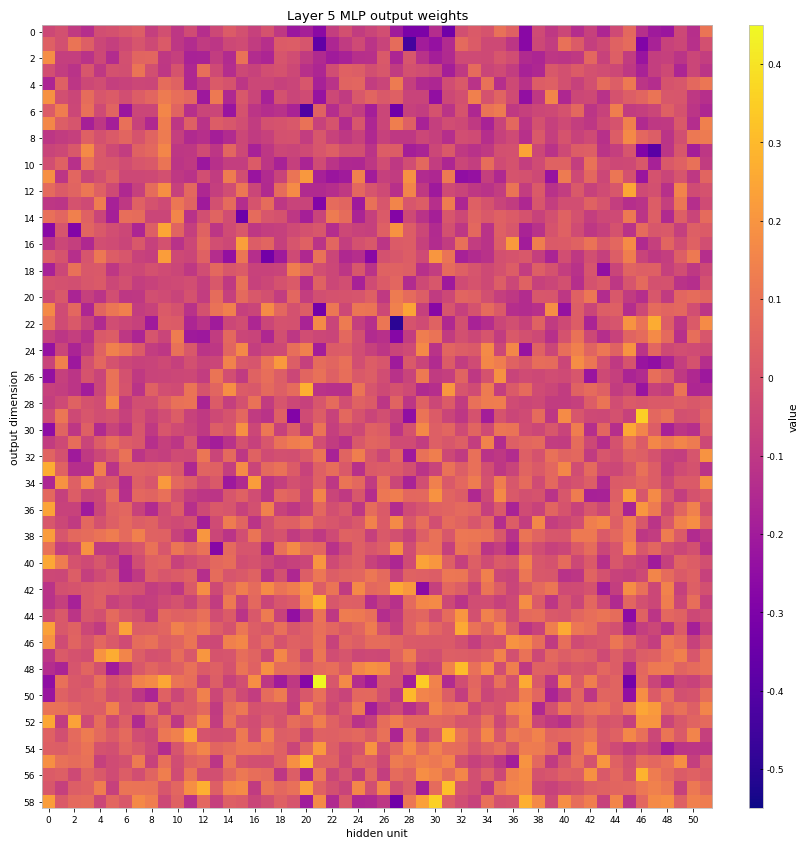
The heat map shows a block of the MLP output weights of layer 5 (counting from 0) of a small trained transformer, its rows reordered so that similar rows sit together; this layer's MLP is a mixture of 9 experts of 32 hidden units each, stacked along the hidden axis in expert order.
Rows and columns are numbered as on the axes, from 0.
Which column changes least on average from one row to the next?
44
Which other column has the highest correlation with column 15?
36
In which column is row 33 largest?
0
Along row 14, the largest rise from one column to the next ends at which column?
16
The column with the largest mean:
9
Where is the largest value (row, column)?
49, 21
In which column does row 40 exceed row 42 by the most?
29
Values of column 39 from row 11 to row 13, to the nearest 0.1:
-0.2 -0.1 -0.1
